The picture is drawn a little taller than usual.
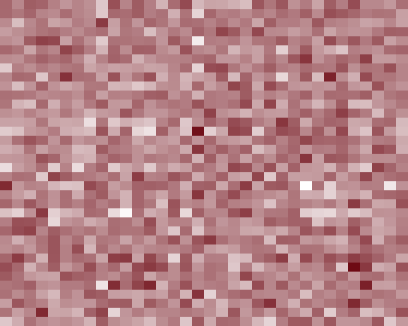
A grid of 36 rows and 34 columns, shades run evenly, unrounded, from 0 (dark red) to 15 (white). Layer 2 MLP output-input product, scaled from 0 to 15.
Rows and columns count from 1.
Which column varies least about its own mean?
25
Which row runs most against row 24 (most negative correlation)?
29
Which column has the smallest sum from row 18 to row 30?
30
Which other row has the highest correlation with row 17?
15
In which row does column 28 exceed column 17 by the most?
22
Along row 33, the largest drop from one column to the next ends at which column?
17
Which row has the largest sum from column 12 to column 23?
36
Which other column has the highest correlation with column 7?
31
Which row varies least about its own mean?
11
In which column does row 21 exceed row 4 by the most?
33
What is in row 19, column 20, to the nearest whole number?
4
